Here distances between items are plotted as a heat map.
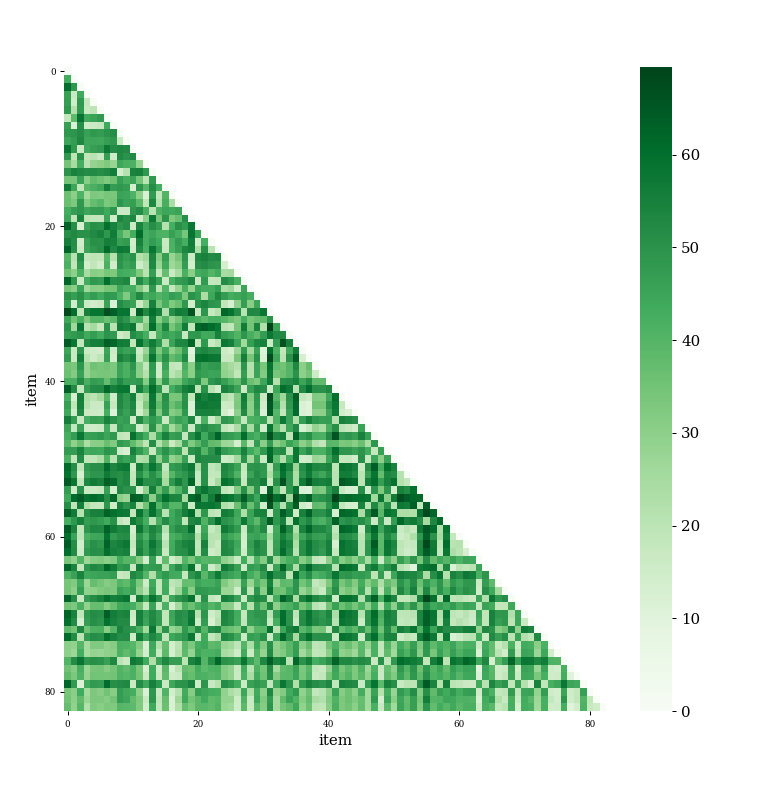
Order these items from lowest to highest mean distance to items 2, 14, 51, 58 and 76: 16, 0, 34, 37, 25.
34, 16, 25, 0, 37
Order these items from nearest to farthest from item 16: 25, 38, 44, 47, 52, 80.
80, 38, 25, 44, 52, 47
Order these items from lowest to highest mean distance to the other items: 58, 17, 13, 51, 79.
17, 79, 51, 58, 13
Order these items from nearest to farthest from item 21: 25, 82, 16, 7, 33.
82, 16, 25, 7, 33
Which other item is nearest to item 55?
76
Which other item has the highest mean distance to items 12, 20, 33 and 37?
55
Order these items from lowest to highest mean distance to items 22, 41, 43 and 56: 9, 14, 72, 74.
74, 14, 72, 9
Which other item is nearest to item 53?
64
